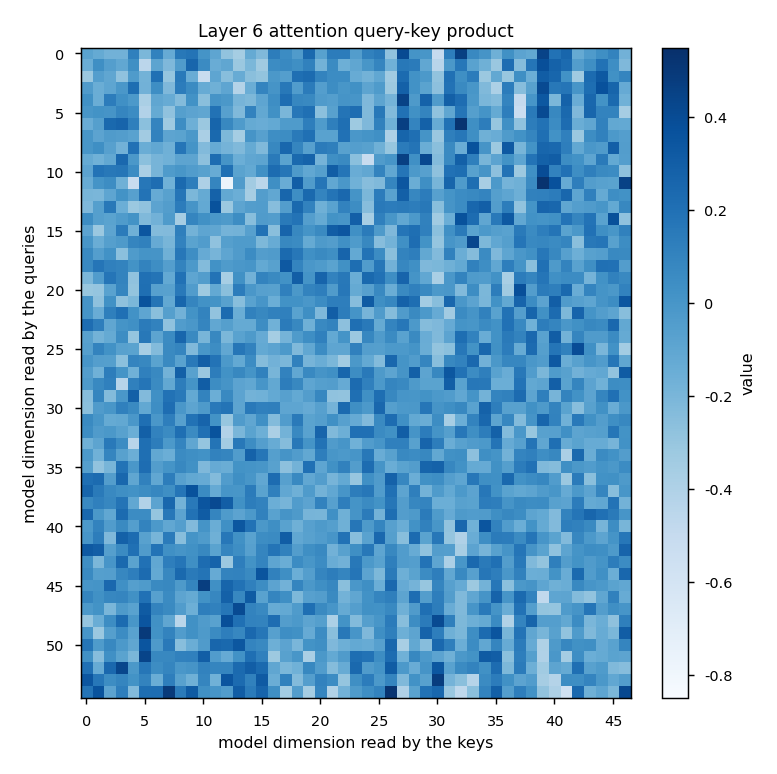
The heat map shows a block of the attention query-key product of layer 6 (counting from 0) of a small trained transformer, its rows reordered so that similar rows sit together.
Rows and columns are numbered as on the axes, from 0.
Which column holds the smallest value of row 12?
14
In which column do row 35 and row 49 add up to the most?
5
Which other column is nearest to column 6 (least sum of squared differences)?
20
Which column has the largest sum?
27
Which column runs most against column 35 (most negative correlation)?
39
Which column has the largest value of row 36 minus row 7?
26
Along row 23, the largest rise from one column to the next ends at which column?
23
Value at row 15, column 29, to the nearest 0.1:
0.1
